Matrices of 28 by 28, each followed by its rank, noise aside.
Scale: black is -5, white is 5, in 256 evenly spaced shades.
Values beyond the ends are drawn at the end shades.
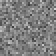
eight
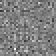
seven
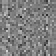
six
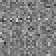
six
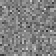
eight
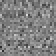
six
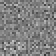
six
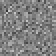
eight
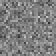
seven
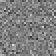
seven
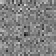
six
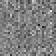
six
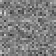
seven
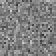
eight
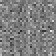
five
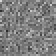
eight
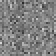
seven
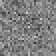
eight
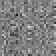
five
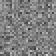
seven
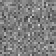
eight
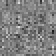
five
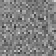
seven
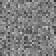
six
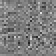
five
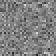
five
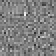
seven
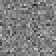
eight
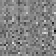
five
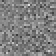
six
